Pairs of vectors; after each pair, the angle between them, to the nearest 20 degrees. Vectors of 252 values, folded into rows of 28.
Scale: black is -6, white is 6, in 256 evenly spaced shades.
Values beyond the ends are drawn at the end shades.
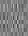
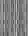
120 degrees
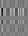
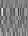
140 degrees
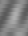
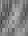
40 degrees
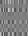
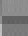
80 degrees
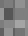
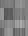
20 degrees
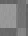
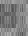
140 degrees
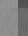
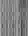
60 degrees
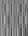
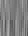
80 degrees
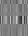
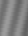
100 degrees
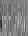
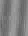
80 degrees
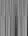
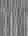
120 degrees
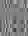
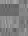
60 degrees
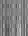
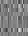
80 degrees
